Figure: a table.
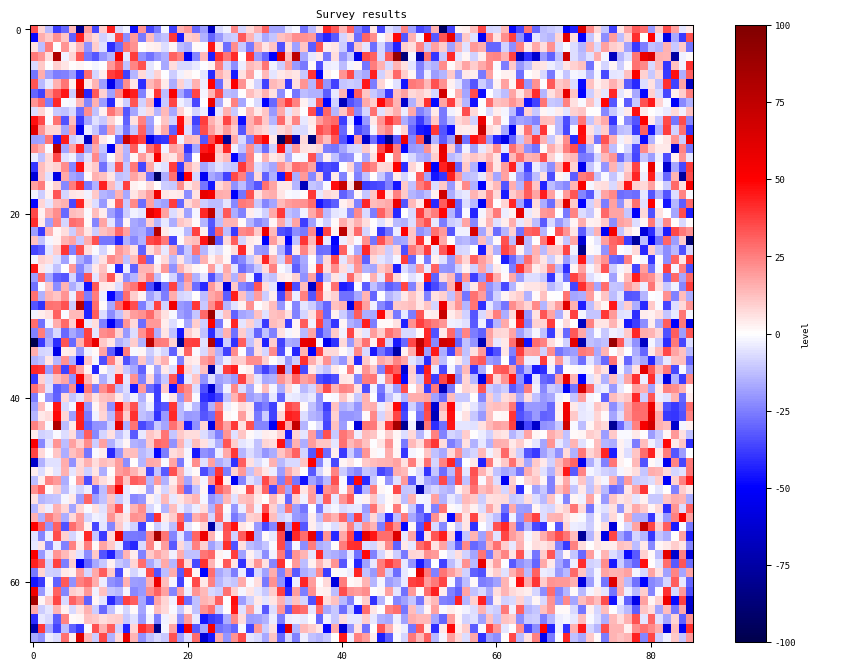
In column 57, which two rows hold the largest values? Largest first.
22, 12
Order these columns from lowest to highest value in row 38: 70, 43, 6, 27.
70, 43, 27, 6
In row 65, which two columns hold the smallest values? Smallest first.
16, 0
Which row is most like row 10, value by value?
58
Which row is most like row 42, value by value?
41
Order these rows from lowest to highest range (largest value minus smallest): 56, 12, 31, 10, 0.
56, 10, 31, 0, 12
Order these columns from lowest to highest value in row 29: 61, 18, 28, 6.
28, 61, 18, 6
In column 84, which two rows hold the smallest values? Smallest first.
16, 65
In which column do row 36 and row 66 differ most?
6
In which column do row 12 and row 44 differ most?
33
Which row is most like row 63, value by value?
57
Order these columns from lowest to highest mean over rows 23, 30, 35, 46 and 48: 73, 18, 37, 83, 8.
83, 73, 18, 8, 37
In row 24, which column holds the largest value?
54
